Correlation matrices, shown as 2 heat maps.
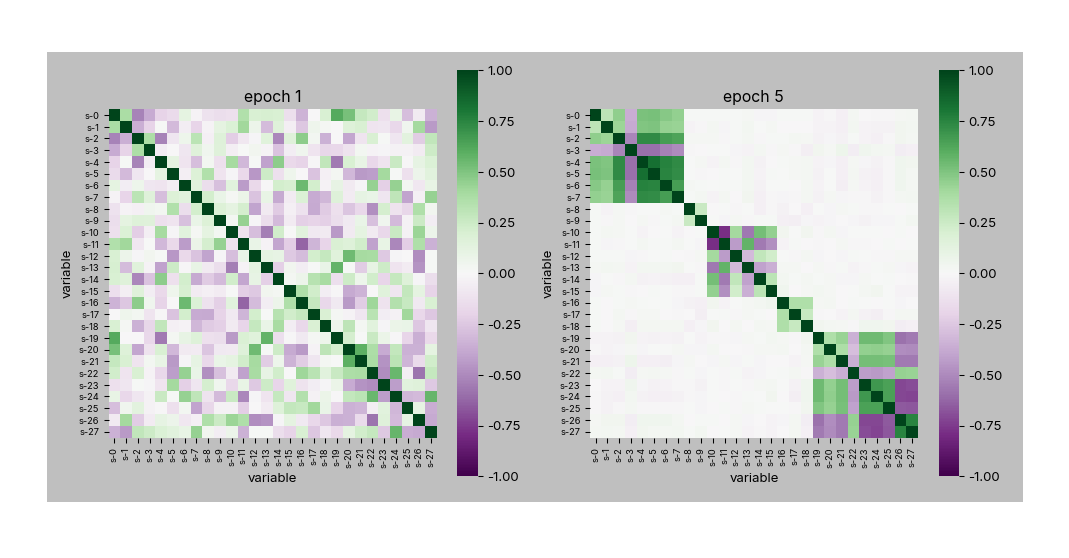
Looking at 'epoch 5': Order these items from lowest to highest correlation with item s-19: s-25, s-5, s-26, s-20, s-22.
s-26, s-22, s-5, s-20, s-25
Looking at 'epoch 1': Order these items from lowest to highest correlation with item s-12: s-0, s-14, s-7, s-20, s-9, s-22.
s-7, s-9, s-14, s-0, s-22, s-20
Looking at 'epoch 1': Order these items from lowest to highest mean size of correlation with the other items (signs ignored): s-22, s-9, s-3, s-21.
s-3, s-9, s-21, s-22
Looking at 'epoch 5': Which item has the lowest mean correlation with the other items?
s-3
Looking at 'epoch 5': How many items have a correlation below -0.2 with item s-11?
4
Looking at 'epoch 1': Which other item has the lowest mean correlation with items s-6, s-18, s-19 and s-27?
s-26
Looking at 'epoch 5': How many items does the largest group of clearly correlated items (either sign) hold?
9
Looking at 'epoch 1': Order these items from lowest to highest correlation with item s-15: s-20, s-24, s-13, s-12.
s-20, s-12, s-24, s-13
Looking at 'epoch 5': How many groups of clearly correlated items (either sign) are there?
5
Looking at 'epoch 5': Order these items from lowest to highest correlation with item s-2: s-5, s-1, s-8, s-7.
s-8, s-1, s-7, s-5
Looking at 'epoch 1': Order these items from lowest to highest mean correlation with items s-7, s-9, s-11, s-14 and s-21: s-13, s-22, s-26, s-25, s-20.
s-25, s-13, s-22, s-26, s-20
